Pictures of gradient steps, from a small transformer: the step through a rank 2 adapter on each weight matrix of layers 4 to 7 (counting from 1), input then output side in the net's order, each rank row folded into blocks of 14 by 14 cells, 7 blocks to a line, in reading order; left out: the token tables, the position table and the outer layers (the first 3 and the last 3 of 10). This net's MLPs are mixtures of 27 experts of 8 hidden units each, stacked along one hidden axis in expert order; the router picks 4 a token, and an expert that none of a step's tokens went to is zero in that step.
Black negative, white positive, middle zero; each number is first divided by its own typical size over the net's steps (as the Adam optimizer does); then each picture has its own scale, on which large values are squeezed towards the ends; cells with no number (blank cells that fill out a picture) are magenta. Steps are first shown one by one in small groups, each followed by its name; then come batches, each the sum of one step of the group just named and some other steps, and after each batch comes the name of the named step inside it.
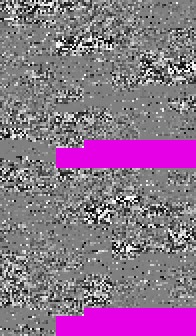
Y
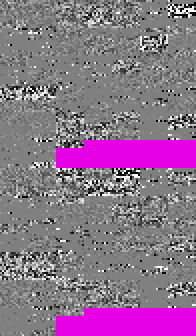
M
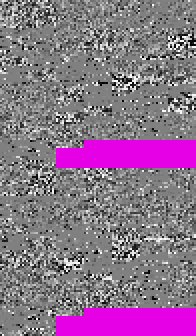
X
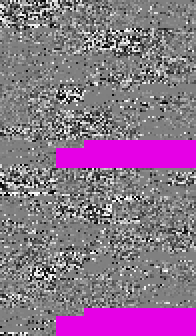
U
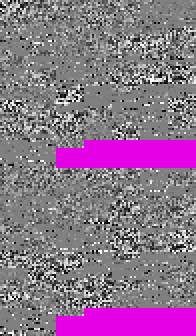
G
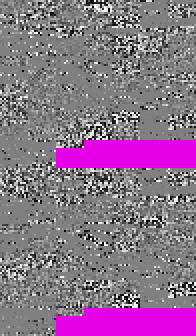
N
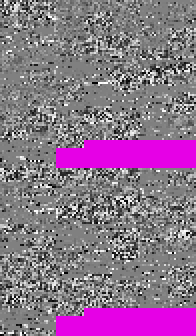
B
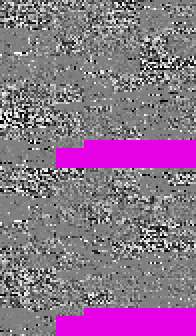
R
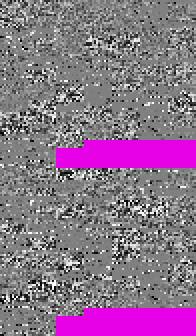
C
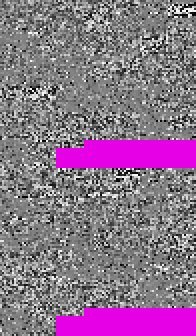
M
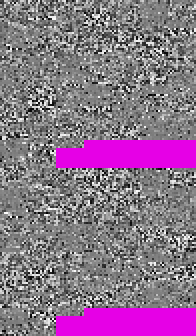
B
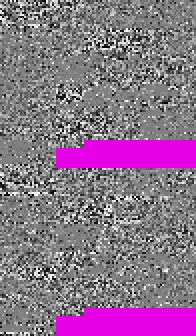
U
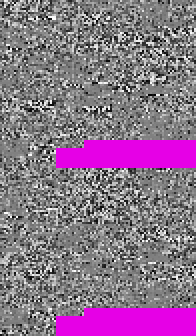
B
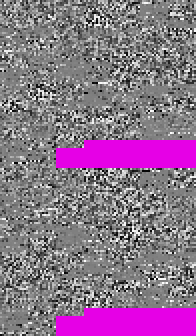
B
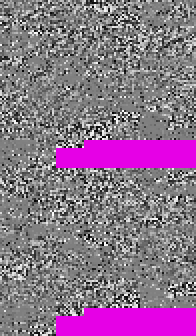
N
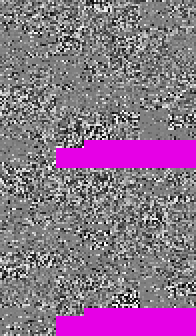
N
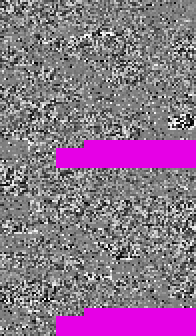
C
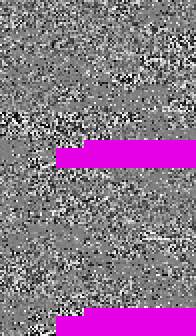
X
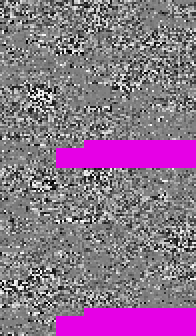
B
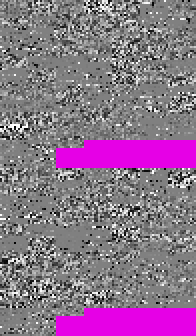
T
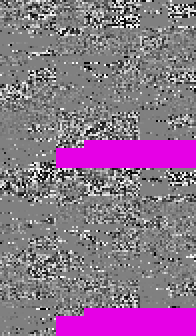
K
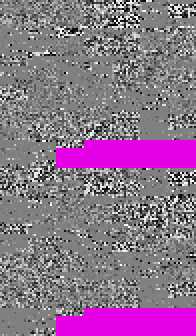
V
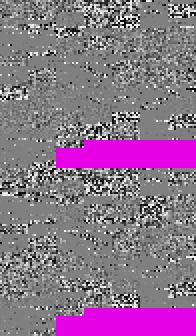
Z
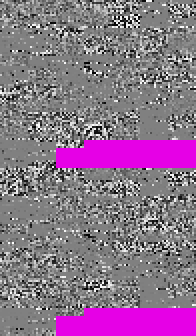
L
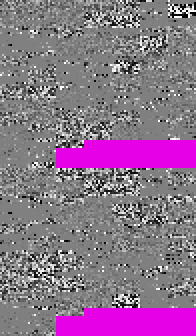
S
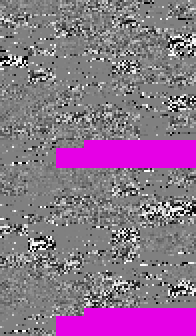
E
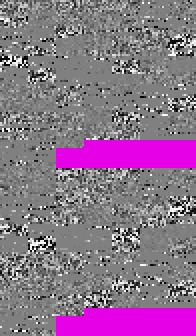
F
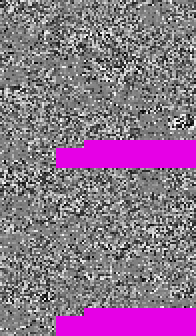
K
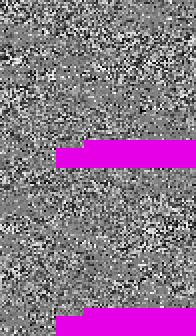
E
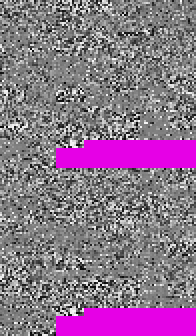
T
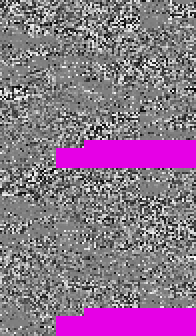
Z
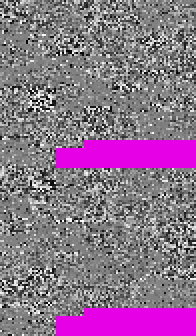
V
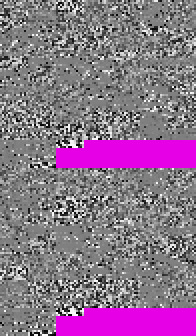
F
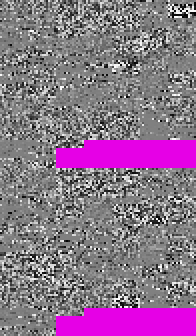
S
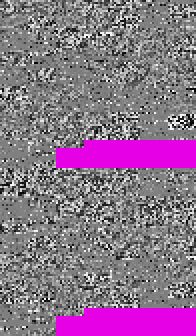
Z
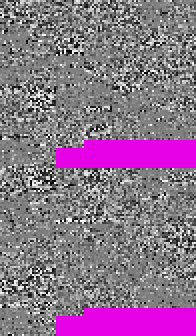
K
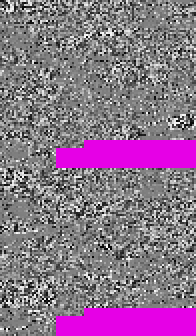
S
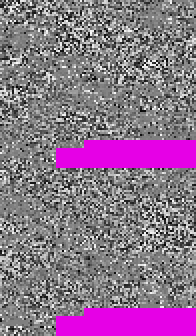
E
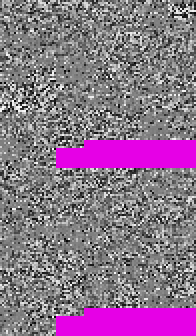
S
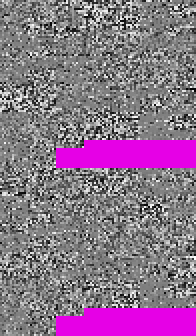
Z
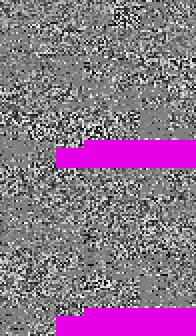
L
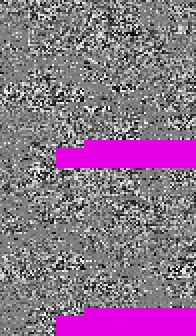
K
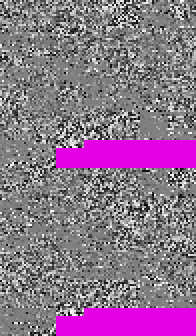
V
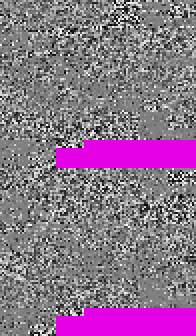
V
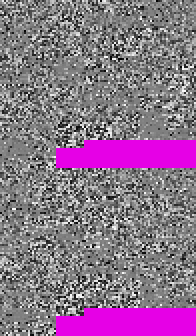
F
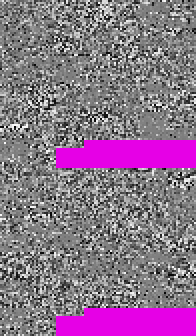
T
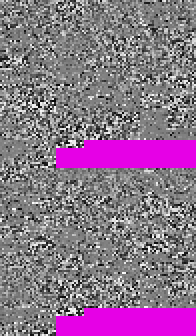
E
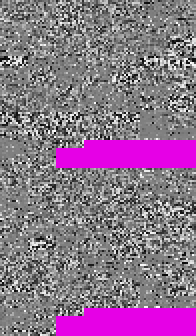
E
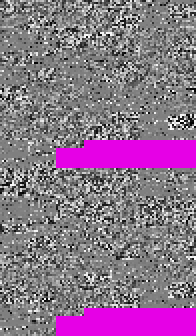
Z
